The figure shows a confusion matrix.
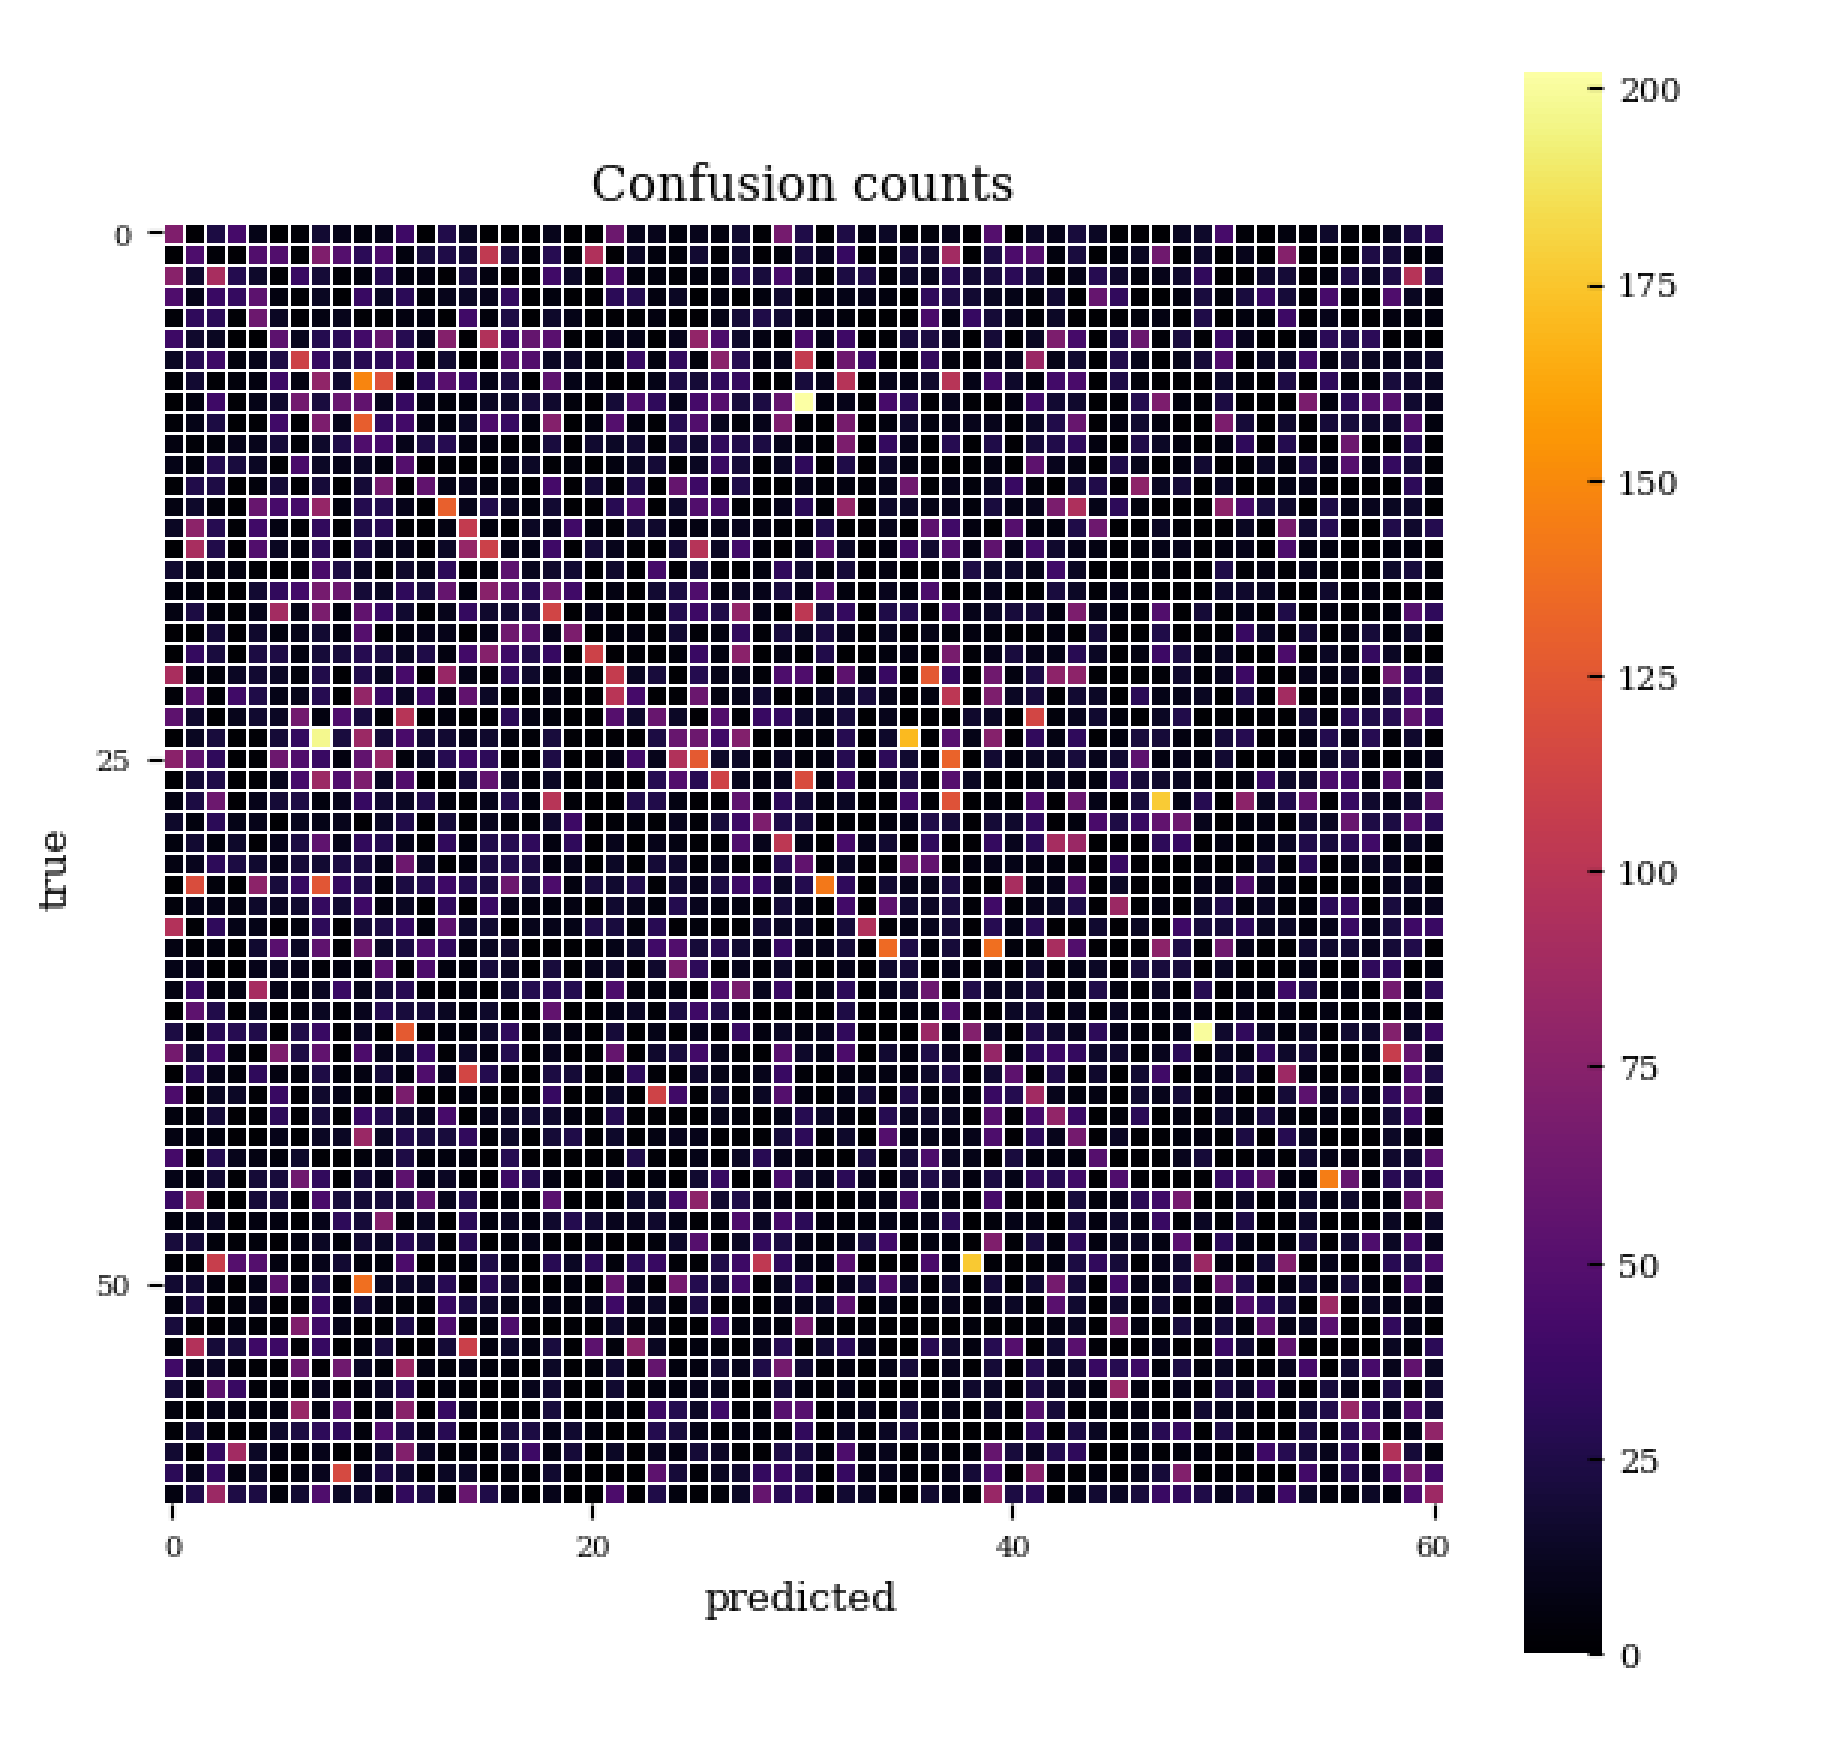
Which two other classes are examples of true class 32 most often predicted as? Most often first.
45, 34
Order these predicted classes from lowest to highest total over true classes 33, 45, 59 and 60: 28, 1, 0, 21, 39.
1, 21, 28, 0, 39
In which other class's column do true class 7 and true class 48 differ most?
9
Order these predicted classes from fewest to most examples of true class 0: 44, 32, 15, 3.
15, 44, 32, 3
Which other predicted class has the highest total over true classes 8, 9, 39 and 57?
30
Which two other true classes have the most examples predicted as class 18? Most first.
27, 9
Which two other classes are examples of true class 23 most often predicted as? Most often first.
41, 11
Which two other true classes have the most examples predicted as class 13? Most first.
21, 5
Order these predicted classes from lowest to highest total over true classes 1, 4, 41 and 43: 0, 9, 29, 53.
0, 29, 9, 53
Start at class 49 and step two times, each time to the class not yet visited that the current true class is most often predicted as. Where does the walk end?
11
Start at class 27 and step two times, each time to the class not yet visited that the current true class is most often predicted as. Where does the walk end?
10
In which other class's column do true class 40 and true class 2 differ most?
14
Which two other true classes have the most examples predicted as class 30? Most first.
8, 26
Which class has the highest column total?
7
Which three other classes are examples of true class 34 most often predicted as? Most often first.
39, 42, 47
